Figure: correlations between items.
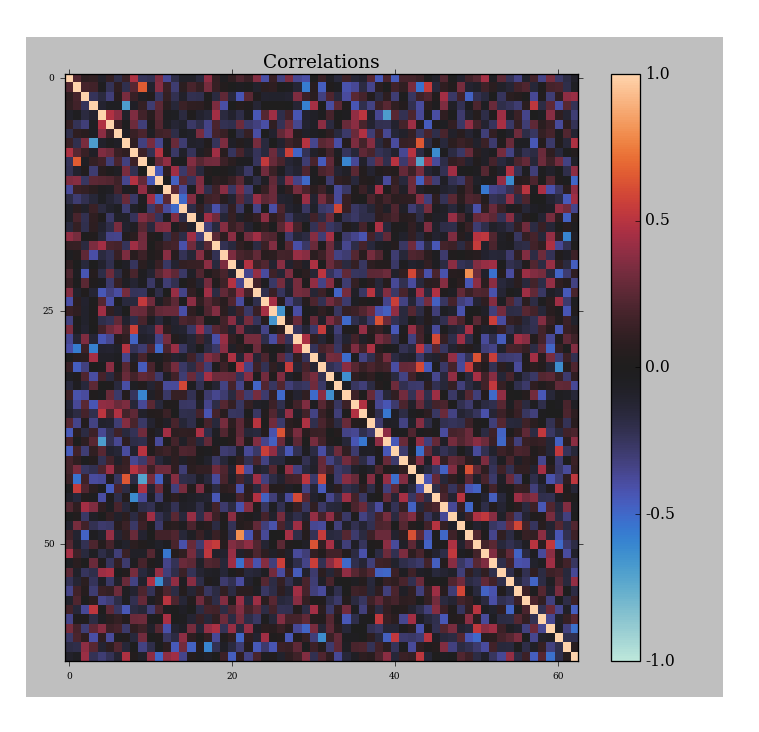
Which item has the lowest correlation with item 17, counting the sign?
61
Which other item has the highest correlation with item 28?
45
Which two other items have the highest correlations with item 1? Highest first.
9, 44
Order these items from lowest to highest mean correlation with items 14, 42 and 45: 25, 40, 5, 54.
25, 54, 40, 5
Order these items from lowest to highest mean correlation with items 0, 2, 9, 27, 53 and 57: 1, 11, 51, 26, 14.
26, 14, 51, 1, 11
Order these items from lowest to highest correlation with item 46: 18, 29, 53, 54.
29, 53, 54, 18
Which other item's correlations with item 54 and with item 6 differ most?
11
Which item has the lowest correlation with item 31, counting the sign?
60
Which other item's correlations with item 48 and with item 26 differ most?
52
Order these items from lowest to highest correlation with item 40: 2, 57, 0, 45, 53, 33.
0, 2, 45, 57, 53, 33
